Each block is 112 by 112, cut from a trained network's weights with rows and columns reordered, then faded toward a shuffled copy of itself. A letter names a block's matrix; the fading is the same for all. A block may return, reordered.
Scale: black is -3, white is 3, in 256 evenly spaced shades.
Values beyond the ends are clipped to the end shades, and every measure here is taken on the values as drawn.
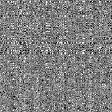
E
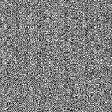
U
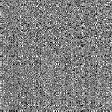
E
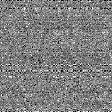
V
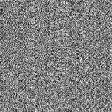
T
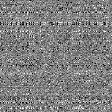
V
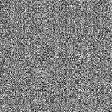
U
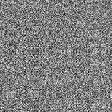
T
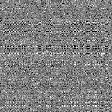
V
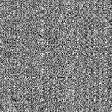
U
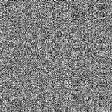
U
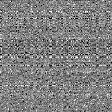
V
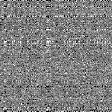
V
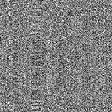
U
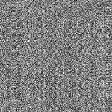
T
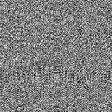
T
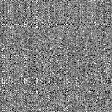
E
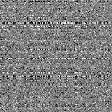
V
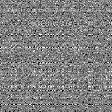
V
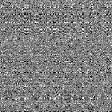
V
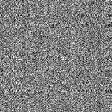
U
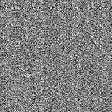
U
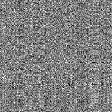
U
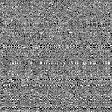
V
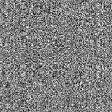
U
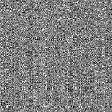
E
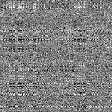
V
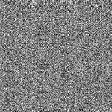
U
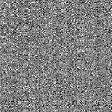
E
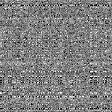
V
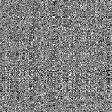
E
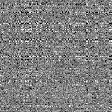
V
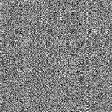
U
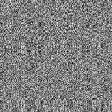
T
